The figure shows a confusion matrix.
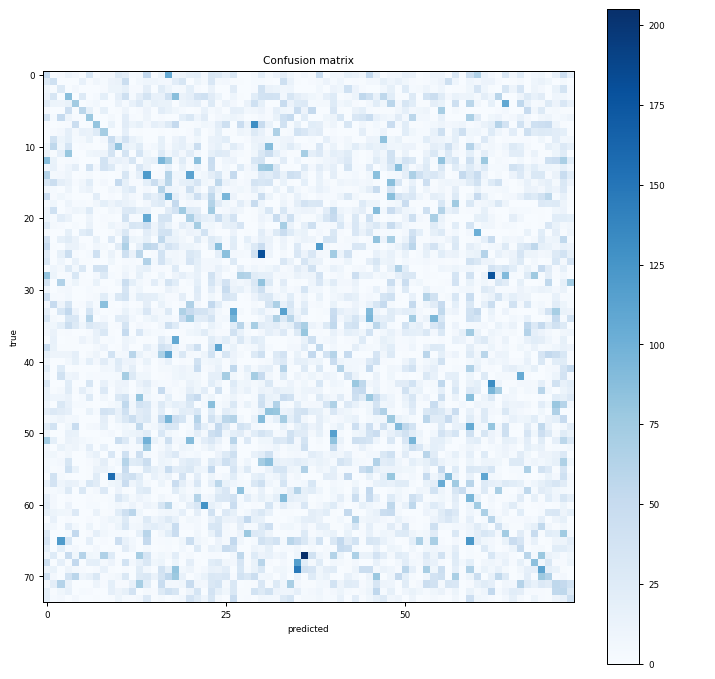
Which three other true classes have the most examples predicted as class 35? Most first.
69, 68, 58
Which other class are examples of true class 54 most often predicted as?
31
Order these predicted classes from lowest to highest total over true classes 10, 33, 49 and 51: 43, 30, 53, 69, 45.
53, 30, 69, 43, 45
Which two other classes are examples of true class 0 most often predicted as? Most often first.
17, 60
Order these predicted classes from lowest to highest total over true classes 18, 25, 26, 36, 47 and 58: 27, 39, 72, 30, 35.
39, 72, 27, 35, 30
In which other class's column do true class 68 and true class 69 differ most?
18
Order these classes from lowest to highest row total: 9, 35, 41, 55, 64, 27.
9, 27, 41, 64, 55, 35
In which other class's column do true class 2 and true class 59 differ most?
33
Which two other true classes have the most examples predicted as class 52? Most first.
65, 14
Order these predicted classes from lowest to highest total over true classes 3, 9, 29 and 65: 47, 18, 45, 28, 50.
28, 50, 45, 18, 47
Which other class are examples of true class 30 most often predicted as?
25
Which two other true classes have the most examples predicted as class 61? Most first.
56, 12
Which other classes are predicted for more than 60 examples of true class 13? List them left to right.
30, 31, 49
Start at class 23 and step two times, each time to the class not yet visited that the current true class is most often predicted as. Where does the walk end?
71
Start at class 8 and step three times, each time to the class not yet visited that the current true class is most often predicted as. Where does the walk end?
14
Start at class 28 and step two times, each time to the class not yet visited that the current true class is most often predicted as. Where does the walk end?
43
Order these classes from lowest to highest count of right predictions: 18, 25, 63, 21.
63, 18, 21, 25
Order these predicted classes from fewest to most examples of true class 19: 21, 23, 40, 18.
21, 18, 40, 23
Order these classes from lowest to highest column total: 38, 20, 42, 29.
42, 38, 29, 20
